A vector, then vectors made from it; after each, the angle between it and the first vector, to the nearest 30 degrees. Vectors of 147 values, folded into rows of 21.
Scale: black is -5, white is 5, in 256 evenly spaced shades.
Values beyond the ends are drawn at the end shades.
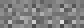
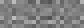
60 degrees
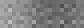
60 degrees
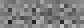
150 degrees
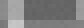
90 degrees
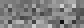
150 degrees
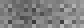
150 degrees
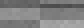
90 degrees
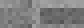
120 degrees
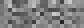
120 degrees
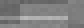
90 degrees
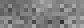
150 degrees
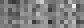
120 degrees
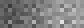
60 degrees
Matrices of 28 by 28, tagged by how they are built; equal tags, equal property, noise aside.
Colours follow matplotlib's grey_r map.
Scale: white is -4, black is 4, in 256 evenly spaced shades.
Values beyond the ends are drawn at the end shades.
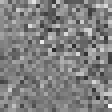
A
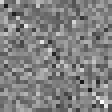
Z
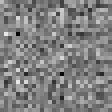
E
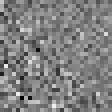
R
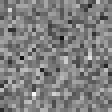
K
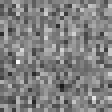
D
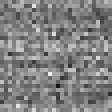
D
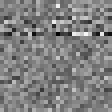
E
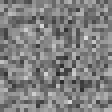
D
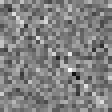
Z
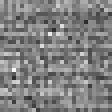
D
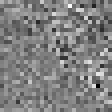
A
